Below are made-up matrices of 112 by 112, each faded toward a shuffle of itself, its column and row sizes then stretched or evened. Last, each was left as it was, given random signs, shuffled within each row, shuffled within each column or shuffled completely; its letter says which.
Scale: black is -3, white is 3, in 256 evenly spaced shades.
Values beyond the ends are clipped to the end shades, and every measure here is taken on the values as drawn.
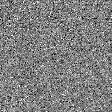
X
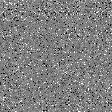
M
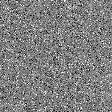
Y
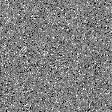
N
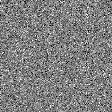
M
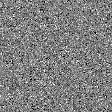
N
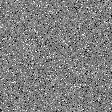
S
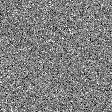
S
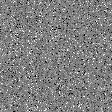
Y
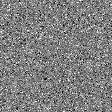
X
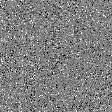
Y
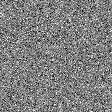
S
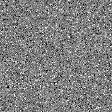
N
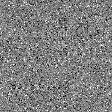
M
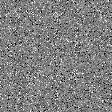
N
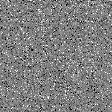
M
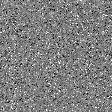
Y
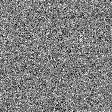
X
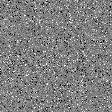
N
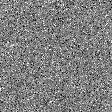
S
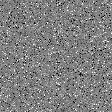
Y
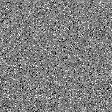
M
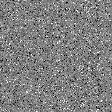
M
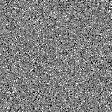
M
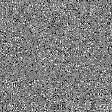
M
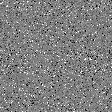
X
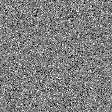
N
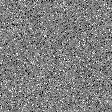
S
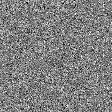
Y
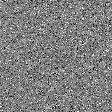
Y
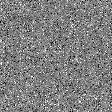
Y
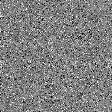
N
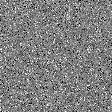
Y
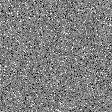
S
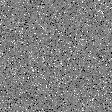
S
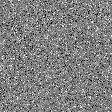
S
